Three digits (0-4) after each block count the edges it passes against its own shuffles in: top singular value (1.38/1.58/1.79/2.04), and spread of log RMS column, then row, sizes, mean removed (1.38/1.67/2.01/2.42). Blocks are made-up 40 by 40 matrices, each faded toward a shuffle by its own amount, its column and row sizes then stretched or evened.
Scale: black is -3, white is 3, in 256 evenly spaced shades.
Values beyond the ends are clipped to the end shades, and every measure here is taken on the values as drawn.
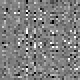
3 4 1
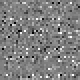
1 0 3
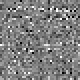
1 1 4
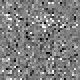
0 3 1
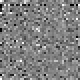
2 2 3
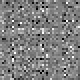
2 3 1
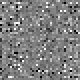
1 3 3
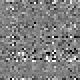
1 3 4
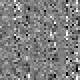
1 4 0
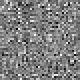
2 1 2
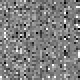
1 4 0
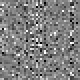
2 4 0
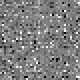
0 1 2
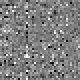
0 3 1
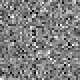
2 0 0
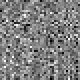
4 0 1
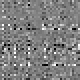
1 3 4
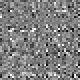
3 3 4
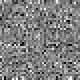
3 1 2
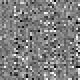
1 4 0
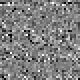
0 0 3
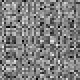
4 3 0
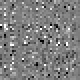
0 4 1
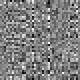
4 4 0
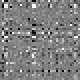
4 4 4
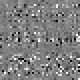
2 1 4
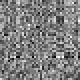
4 0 1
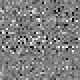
1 2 4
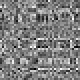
4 1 4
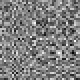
4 1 2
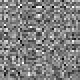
4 2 2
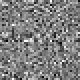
2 1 3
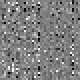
2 4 1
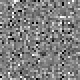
0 3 1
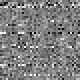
3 1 4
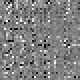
0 4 3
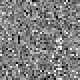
2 0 0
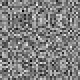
4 0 0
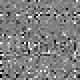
3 2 3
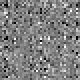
2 3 2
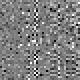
4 3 0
